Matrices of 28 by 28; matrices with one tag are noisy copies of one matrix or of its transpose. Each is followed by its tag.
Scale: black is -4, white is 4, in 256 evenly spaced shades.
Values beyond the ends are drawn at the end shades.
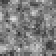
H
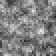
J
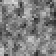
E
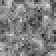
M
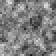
M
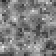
H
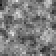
H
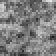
E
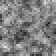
M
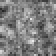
J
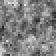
E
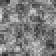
H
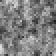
E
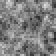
M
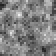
H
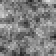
E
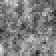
E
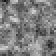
H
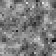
M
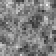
M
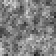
E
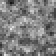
J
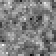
M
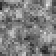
H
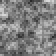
E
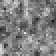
E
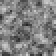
M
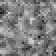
J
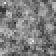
J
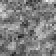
E
